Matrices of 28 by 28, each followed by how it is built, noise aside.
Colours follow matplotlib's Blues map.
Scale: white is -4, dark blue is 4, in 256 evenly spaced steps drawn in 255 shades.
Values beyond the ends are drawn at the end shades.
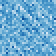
Toeplitz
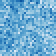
smooth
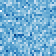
repeating rows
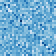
diagonal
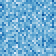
repeating rows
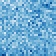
smooth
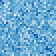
diagonal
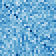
diagonal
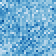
smooth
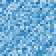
Hankel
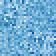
block diagonal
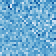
upper triangular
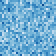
noise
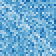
Toeplitz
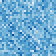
Toeplitz
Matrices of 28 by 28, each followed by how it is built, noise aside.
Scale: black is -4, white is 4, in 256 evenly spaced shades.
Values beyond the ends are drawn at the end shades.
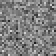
noise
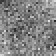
smooth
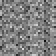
repeating rows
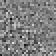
lower triangular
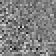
lower triangular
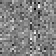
uneven columns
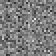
repeating rows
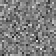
noise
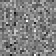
uneven columns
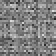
blocks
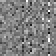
uneven columns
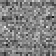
blocks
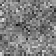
smooth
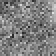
smooth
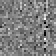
uneven columns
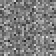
repeating rows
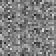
repeating rows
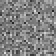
repeating rows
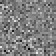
lower triangular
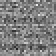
blocks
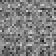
blocks
